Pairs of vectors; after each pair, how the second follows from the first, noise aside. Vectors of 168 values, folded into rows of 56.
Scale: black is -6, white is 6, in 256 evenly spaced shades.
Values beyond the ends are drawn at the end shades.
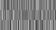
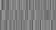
wrapped around, shrunk.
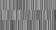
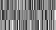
negated, scaled up.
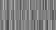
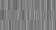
reversed, shrunk.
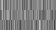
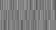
wrapped around, negated, shrunk.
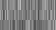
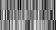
negated, scaled up.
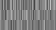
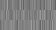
wrapped around, negated, shrunk.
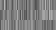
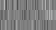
partly zeroed.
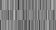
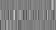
partly zeroed.
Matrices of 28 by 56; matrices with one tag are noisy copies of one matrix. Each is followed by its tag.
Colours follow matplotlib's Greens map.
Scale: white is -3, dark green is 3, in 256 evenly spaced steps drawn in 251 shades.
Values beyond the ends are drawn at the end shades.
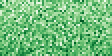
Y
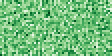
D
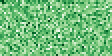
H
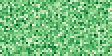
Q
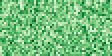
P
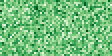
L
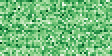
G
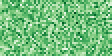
H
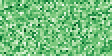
H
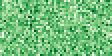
P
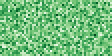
Q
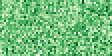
P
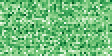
G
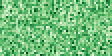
P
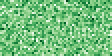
L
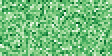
H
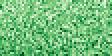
Y
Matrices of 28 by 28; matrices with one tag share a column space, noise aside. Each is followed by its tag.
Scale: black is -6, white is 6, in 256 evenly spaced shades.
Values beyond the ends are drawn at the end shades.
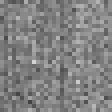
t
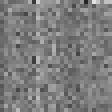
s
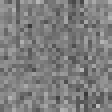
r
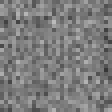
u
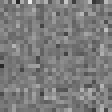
s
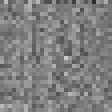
s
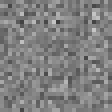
u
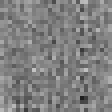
r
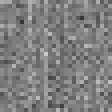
t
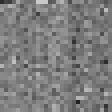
s
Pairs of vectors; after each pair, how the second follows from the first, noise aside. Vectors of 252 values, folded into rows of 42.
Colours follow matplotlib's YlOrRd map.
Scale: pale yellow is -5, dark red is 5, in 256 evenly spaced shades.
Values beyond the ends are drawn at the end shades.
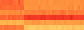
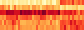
reversed, scaled up.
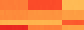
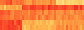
reversed, negated.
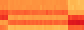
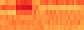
wrapped around, partly zeroed.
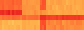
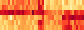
reversed, scaled up.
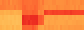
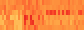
partly zeroed.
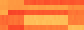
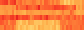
wrapped around.
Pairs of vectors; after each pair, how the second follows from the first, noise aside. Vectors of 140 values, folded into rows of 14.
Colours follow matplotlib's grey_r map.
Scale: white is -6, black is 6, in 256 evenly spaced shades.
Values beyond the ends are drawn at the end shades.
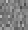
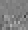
wrapped around, negated, partly zeroed.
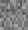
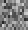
wrapped around, scaled up.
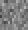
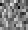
wrapped around, scaled up.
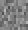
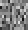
reversed, negated, scaled up.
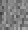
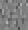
wrapped around, partly zeroed.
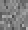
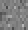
partly zeroed.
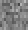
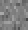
wrapped around, negated, partly zeroed.
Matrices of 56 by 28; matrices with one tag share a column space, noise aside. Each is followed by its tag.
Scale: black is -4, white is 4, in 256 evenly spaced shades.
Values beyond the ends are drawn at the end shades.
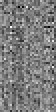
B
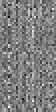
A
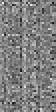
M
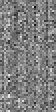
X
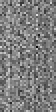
M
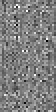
X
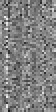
A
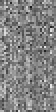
B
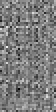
B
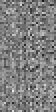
M
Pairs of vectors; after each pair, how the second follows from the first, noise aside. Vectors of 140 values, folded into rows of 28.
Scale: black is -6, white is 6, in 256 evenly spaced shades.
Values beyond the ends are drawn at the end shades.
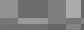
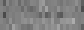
wrapped around, negated, partly zeroed.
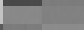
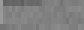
shrunk.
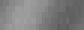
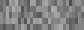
shuffled.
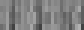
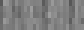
reversed, shrunk.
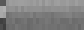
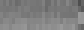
reversed, shrunk.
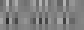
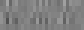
shrunk.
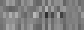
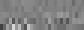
wrapped around, negated, partly zeroed.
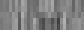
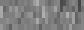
wrapped around, partly zeroed.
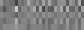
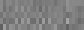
reversed, shrunk.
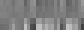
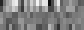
reversed, scaled up.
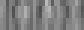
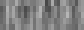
negated.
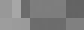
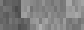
negated.
